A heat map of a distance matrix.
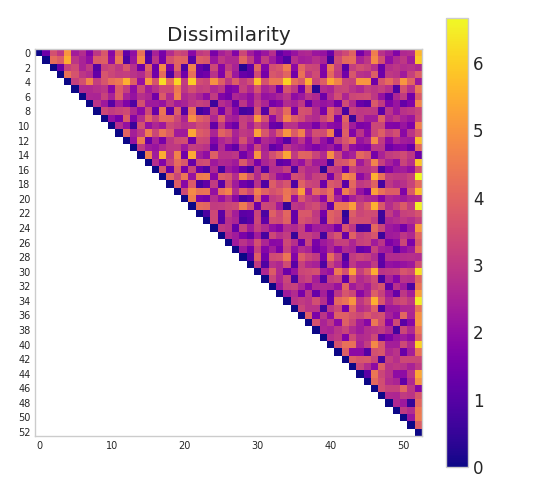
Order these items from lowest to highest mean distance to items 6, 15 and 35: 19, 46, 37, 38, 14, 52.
38, 37, 14, 46, 19, 52
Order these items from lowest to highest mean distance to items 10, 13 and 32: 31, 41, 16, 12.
41, 12, 16, 31
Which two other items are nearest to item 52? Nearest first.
14, 46
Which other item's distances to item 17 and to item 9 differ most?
43
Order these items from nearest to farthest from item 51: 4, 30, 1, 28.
1, 28, 30, 4
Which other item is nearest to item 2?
28
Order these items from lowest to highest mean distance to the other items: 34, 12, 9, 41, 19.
12, 41, 9, 34, 19
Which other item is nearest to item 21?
34
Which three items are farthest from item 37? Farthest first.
4, 52, 46
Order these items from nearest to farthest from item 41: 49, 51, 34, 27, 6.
27, 51, 49, 6, 34
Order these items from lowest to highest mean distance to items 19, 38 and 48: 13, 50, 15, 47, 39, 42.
13, 50, 39, 15, 47, 42
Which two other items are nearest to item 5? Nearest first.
38, 49
